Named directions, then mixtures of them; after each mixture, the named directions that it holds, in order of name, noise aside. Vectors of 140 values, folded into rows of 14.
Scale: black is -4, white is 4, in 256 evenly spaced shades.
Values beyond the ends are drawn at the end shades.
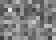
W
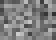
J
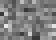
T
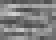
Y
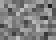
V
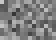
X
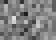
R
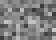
V, W.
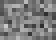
J, X, Y.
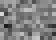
T.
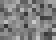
T, V, W.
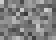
R, V, X.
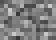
V.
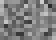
J, V.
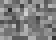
R, W.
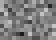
J, T, V.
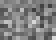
V, W.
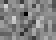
R.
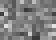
T.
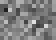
R, W, X.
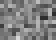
J, V.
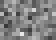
T, V.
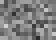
T, X.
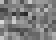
R, X, Y.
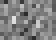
R.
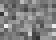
T.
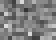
T.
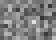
V, W.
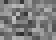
R, X, Y.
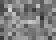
J, W.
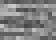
Y.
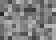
T, W.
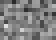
J, T, Y.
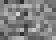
R, V, Y.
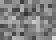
R, V, W.
